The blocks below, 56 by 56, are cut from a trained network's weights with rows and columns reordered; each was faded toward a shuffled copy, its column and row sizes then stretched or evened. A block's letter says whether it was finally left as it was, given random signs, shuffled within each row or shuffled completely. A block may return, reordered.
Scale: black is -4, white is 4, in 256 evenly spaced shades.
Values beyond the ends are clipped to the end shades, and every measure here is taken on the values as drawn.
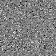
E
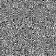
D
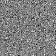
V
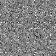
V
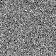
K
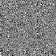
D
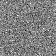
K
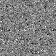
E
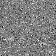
E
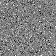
K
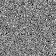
E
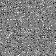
V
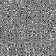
D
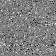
E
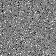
K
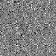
D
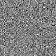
D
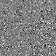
V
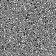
K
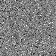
K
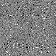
D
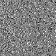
D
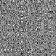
D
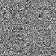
D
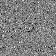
E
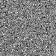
E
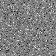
K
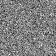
K
